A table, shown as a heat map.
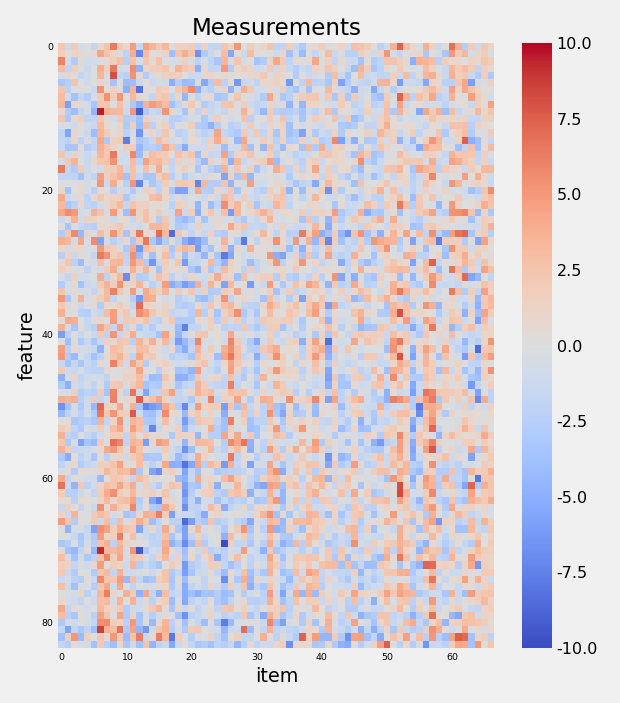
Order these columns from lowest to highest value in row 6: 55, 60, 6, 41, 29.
55, 29, 41, 60, 6
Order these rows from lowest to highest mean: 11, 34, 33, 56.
11, 33, 56, 34
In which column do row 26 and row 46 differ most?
15
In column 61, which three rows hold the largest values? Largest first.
82, 26, 23
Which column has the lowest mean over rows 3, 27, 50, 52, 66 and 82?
19
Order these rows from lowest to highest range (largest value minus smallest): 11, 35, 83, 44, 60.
11, 44, 35, 60, 83
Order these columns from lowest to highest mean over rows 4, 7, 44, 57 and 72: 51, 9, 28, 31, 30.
30, 31, 28, 51, 9
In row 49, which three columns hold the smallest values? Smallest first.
64, 41, 50
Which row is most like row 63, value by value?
59
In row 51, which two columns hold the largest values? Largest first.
11, 6
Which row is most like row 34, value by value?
0
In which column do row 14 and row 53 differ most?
37
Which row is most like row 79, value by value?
39
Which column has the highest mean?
57
